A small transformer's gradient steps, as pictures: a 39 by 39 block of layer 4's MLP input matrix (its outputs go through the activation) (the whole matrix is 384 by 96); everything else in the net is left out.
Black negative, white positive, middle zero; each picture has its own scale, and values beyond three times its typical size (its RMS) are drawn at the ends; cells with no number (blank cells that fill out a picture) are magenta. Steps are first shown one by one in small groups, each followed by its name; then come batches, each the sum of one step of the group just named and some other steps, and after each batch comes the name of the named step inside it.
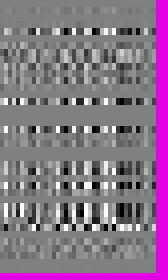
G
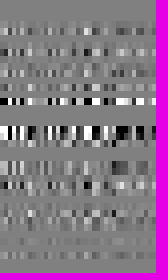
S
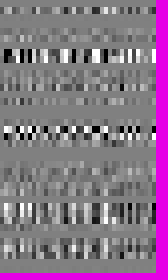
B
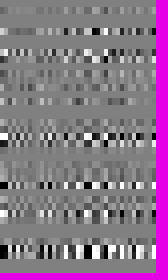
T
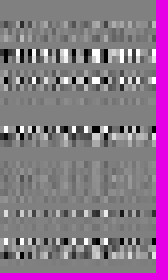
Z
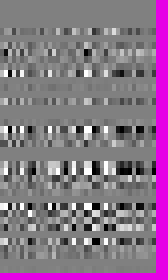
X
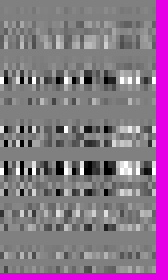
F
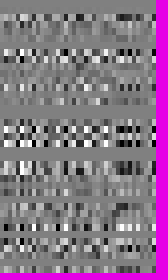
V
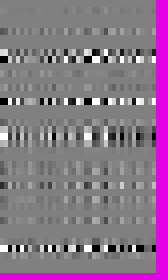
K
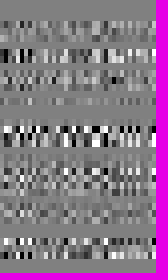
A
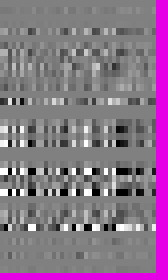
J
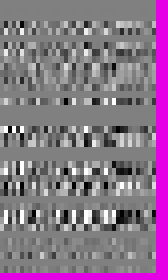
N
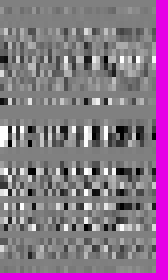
J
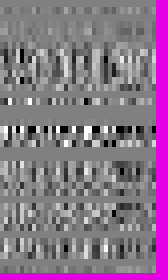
S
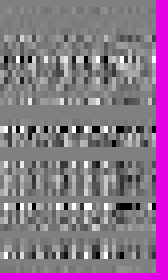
B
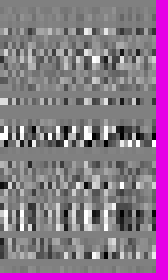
T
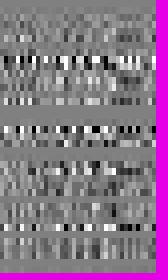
A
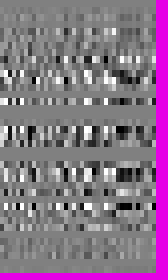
X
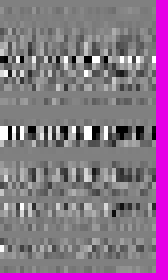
K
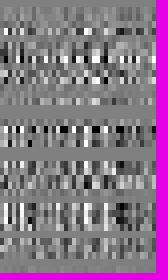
Z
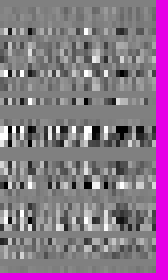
S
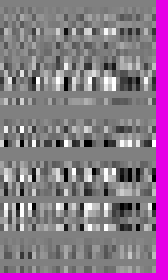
N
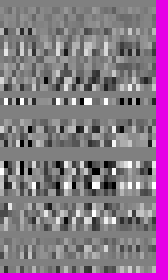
F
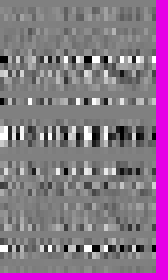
K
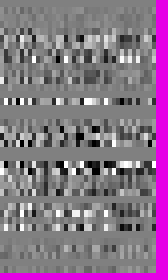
F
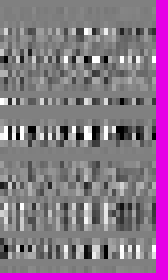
T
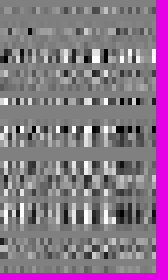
B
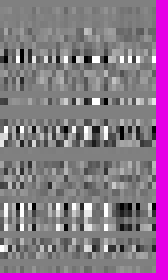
K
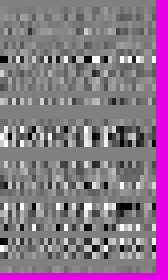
V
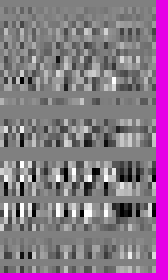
N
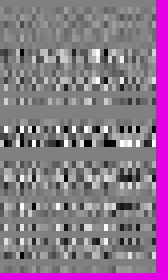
Z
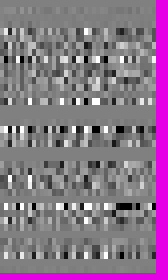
S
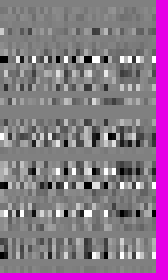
T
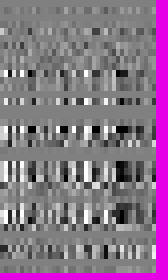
T
